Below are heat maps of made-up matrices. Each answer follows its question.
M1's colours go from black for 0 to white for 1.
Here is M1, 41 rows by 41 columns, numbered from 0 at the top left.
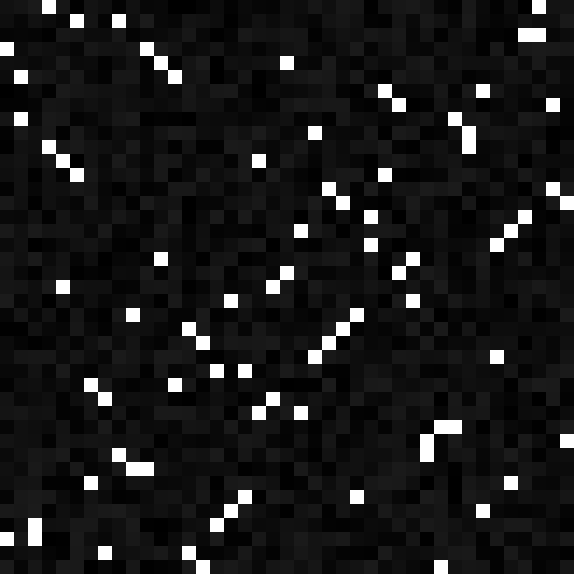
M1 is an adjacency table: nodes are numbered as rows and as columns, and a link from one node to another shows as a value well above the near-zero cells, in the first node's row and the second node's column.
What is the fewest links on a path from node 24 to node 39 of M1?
3
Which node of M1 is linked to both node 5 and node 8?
node 1
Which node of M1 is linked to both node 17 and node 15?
node 26
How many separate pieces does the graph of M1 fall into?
2
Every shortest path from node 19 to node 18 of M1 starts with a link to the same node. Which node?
node 20
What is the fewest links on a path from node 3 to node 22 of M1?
4
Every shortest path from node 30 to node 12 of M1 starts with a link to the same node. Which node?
node 32
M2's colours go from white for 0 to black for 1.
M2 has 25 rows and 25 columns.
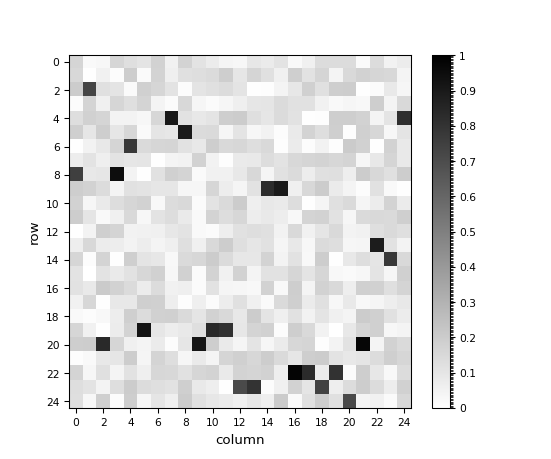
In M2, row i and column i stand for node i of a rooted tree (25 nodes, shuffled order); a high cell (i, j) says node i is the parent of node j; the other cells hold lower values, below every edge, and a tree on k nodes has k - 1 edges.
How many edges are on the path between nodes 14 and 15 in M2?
2
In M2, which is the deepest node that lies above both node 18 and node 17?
23
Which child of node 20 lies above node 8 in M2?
9
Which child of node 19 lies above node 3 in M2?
5
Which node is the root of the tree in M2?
6
